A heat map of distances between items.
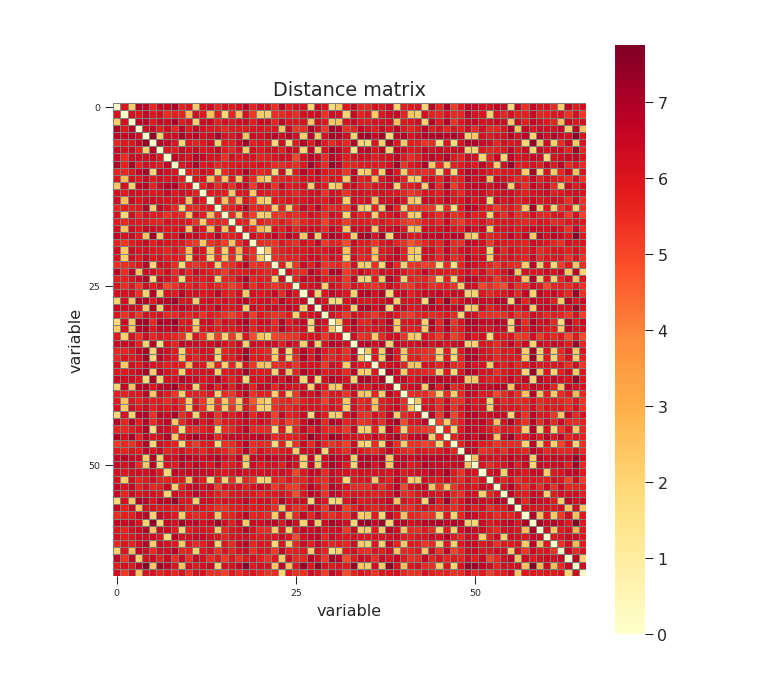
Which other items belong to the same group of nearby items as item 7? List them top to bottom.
51, 54, 60
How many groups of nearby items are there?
9
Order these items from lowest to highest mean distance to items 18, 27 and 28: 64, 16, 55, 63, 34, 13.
55, 16, 13, 63, 34, 64
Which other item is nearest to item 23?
65
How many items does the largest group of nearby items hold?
15
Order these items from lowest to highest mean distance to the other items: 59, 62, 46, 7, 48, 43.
59, 62, 43, 48, 7, 46
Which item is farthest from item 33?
64
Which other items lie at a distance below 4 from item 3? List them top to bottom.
23, 56, 63, 65
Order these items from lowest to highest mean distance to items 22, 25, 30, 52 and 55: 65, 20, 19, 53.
20, 19, 65, 53
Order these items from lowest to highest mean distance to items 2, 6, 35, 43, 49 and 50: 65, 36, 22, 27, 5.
27, 22, 5, 65, 36
